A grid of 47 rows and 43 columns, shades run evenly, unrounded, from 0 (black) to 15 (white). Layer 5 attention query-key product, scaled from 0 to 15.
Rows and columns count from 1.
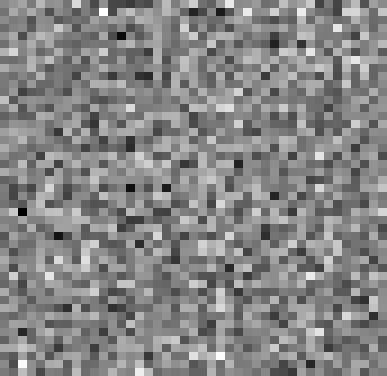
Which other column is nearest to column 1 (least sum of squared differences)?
4
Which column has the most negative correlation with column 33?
16
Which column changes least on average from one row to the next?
5
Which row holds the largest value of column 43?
27
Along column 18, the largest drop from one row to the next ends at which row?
31
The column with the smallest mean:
38
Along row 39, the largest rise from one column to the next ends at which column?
9
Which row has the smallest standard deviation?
13
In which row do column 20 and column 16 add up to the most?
20
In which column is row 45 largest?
25
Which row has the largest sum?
8
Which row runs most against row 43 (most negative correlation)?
33
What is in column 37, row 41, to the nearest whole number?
5
